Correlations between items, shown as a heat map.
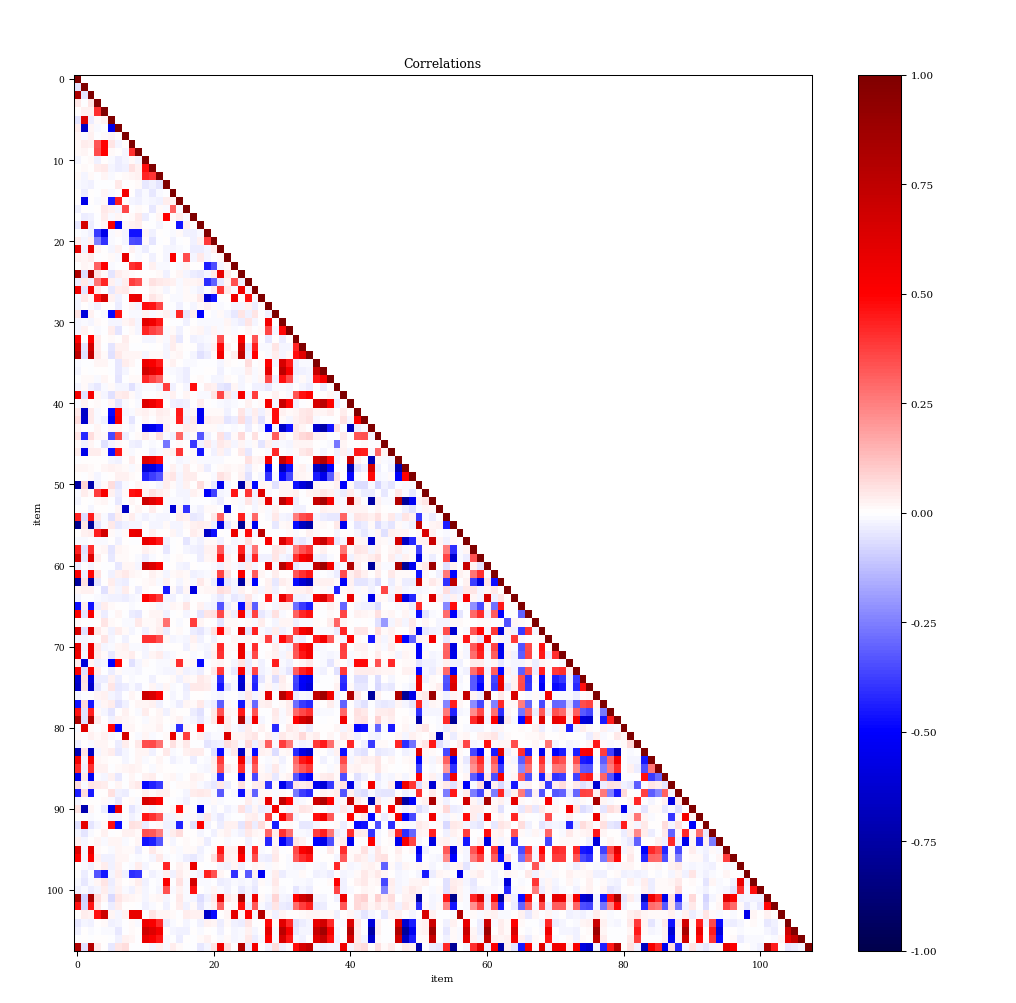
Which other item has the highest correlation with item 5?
1
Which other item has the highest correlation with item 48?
43
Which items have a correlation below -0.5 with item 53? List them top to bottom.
7, 14, 22, 81
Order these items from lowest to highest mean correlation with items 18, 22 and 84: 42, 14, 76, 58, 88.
42, 88, 76, 58, 14
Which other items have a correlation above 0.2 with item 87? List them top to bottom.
43, 48, 49, 94
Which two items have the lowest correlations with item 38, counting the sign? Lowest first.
63, 45
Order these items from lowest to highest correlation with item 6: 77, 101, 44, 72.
77, 101, 44, 72
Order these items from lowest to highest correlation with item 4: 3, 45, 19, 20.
19, 20, 45, 3
